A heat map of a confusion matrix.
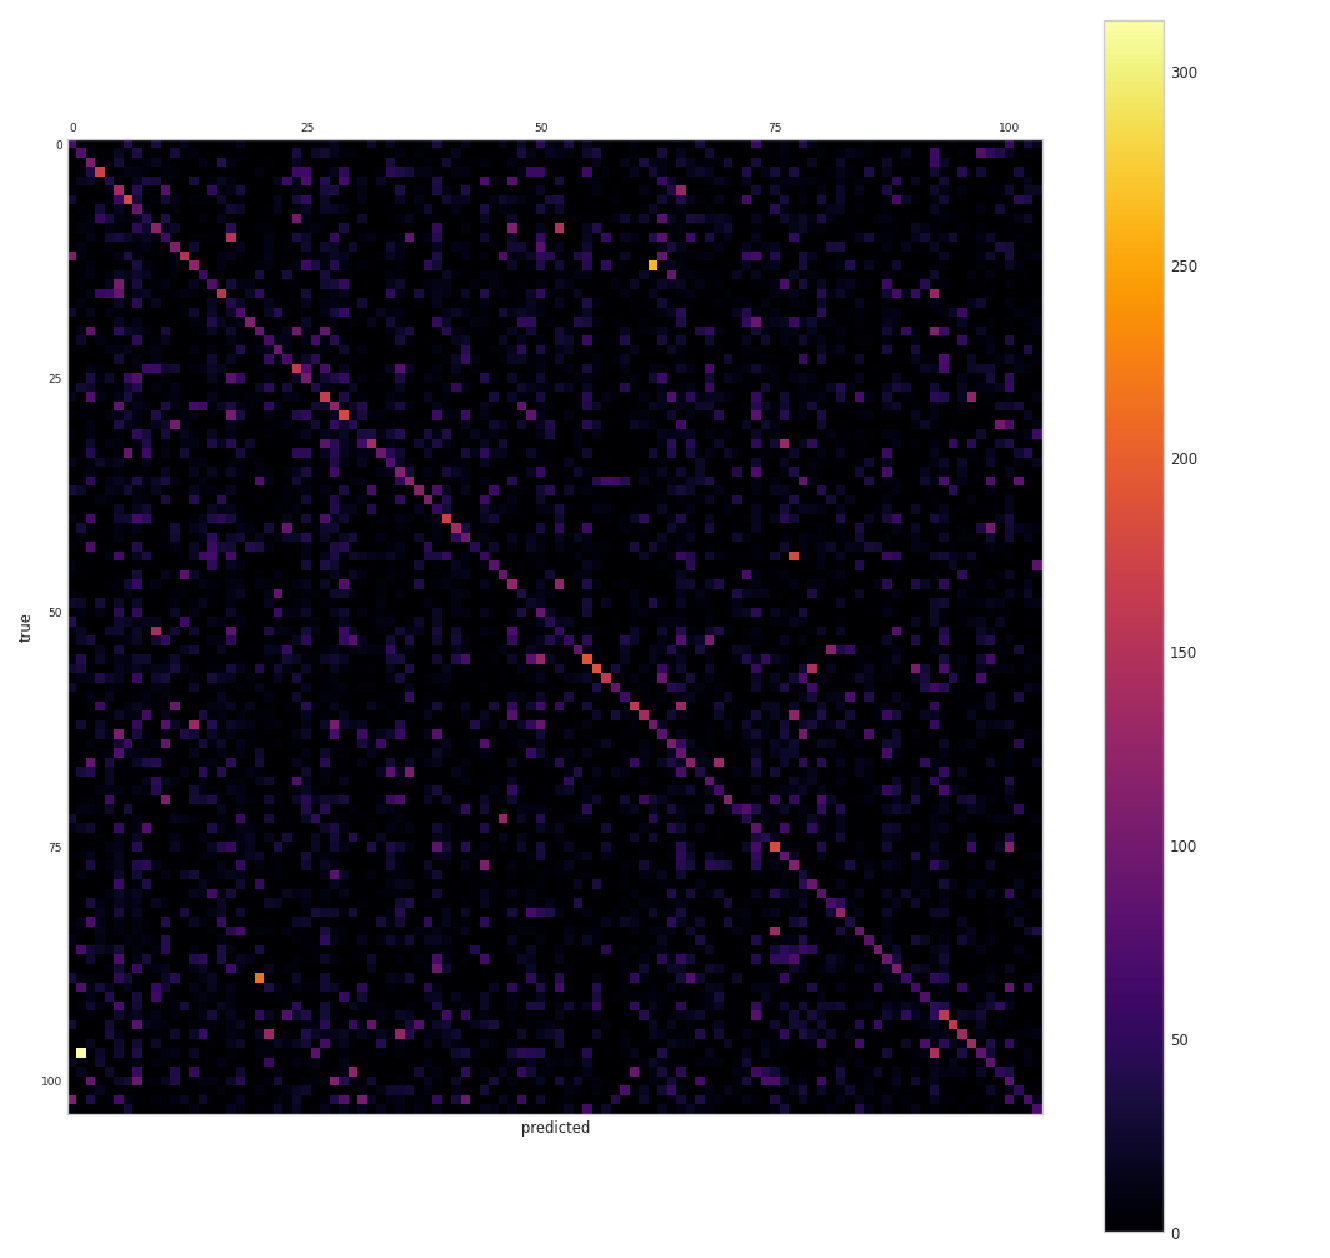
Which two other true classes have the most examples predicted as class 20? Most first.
89, 36
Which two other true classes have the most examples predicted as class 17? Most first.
10, 29
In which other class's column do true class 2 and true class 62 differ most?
13
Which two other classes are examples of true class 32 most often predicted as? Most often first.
76, 27
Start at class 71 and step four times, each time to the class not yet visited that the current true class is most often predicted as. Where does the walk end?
0
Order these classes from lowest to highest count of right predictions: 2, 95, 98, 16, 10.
10, 98, 2, 95, 16
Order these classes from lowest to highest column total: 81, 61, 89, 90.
89, 81, 61, 90
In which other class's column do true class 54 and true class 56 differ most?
79
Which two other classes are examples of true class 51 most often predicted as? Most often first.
12, 0
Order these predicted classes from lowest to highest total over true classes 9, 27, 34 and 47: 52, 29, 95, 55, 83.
83, 95, 55, 29, 52
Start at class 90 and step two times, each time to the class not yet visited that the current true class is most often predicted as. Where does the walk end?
28
